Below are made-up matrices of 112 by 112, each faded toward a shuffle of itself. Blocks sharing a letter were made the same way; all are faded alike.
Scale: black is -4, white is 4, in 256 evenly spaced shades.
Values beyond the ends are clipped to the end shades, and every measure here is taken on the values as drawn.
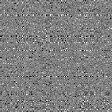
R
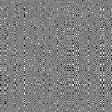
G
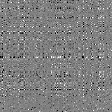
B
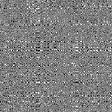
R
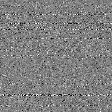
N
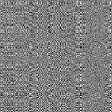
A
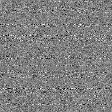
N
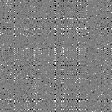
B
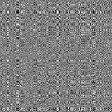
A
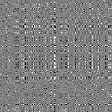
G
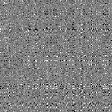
R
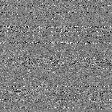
N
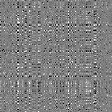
G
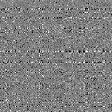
R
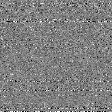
N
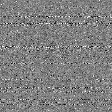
N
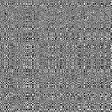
A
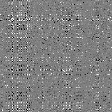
B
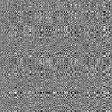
A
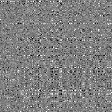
R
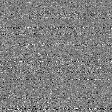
N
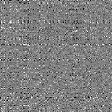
R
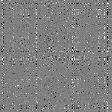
B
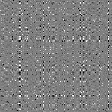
G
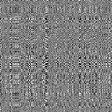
A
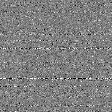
N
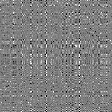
G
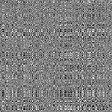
A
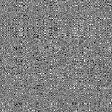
R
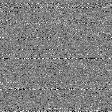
N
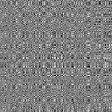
A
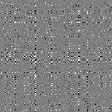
B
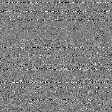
N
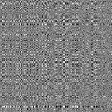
A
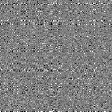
R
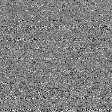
N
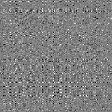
R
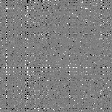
B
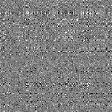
R
